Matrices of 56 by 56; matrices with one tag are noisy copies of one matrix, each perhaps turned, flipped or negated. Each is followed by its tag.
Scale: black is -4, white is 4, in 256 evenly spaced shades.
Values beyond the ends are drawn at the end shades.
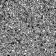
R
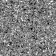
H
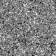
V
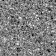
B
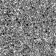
H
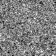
V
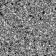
R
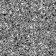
H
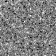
R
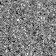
B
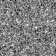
H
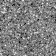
V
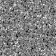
H
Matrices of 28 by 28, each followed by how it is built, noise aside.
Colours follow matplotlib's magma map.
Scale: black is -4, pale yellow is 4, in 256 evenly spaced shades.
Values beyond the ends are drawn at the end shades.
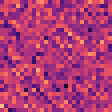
Toeplitz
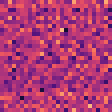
repeating columns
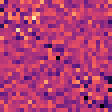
block diagonal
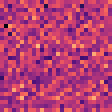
repeating columns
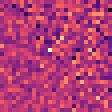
upper triangular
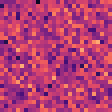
Toeplitz
